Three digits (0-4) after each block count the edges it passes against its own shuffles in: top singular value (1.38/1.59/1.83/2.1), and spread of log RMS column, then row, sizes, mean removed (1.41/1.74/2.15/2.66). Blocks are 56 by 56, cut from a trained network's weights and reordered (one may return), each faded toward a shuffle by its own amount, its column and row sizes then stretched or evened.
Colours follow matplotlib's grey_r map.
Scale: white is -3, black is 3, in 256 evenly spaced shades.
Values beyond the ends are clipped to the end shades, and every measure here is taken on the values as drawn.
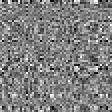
4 2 3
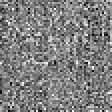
2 1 2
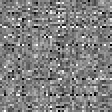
3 3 3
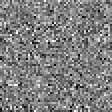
0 1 3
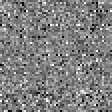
0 2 4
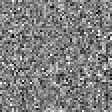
0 1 1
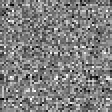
3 0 3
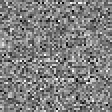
3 0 2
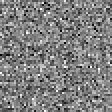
2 0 0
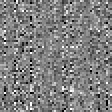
3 4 1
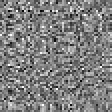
3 2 1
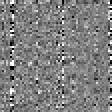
4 4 1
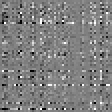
2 4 4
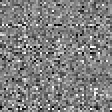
3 2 3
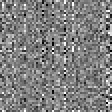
4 4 0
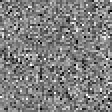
0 1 1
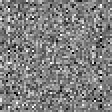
2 2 1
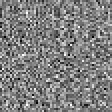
4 1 1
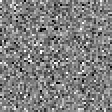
2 2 0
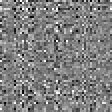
4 4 3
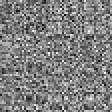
4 0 0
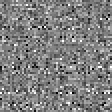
0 1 4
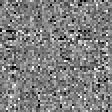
1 2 2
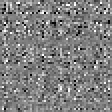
1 3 4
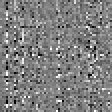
1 4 3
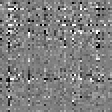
2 4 4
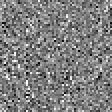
2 3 0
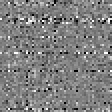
0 3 4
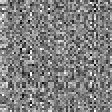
4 3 0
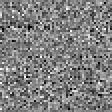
0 1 3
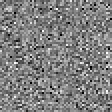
2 2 1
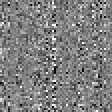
1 4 2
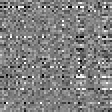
4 3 4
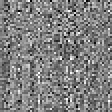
3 3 0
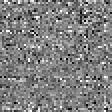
0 2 4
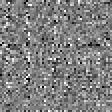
1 3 3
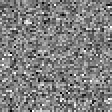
1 0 2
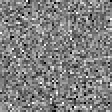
0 1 0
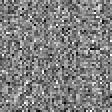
2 0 0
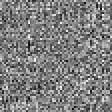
4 1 0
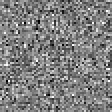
2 1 1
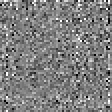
0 3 3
